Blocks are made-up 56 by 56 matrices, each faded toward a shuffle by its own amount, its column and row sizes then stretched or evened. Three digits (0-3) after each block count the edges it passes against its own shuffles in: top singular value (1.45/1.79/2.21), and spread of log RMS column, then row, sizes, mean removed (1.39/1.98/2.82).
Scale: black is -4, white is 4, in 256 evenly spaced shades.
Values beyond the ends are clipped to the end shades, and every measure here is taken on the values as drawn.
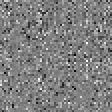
2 2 0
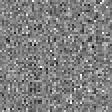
2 1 0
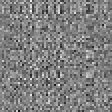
3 2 1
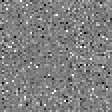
1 0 0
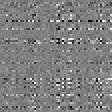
3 2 3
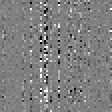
1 3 1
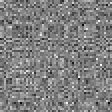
3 1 1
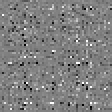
0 2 2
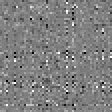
0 2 2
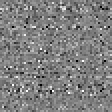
0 0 2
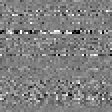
2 0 3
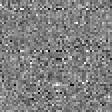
2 0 2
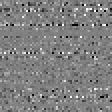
2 0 3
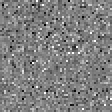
0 0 1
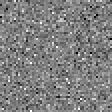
1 0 0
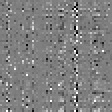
3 3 1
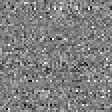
0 0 2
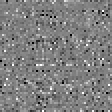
1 1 2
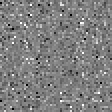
0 1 1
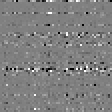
2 1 3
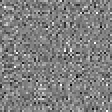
2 0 1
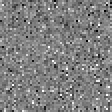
0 0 0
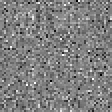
2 0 0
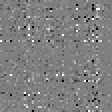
1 2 2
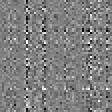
3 3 1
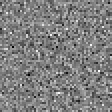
0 0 0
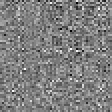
3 2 1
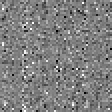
1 2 0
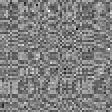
3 0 0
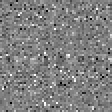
1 0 1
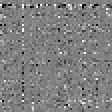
2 2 2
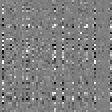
3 3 2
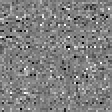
1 1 2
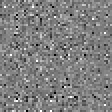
0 2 2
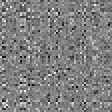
3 2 1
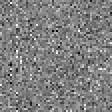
0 1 0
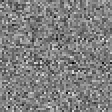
0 0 1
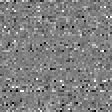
1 0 2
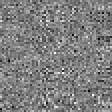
2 1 1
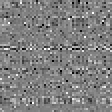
3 0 2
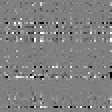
3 2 3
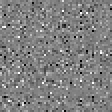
1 1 2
